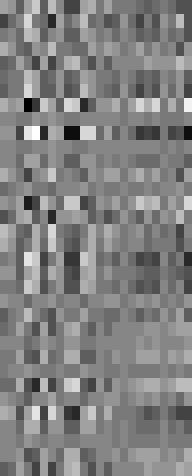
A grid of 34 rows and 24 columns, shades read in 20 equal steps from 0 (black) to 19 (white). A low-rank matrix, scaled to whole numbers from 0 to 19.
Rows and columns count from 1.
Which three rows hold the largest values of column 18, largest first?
8, 15, 13
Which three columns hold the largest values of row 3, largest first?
4, 5, 11
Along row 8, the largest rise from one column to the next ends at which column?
6
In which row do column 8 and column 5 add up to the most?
10
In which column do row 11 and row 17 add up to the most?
7
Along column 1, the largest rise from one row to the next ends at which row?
17
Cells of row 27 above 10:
2
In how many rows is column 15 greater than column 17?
8
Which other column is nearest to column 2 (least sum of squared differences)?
14
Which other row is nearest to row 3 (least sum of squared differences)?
31
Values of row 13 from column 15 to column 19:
12 9 11 13 10
